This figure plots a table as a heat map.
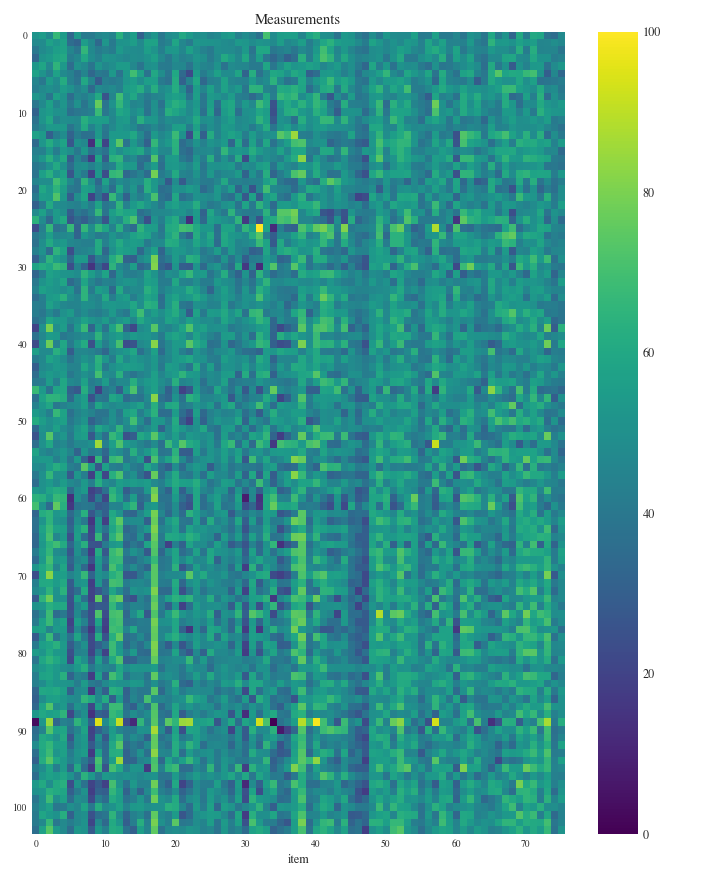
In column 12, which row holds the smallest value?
46
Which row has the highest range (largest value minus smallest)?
89
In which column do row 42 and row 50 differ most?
22
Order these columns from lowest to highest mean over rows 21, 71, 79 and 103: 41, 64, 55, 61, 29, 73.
55, 64, 29, 61, 41, 73
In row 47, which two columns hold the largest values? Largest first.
17, 38
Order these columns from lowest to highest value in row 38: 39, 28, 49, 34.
34, 28, 39, 49
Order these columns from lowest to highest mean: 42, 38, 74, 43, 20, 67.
74, 43, 42, 67, 20, 38
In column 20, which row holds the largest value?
102
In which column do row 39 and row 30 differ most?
32
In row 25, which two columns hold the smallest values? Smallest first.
34, 0
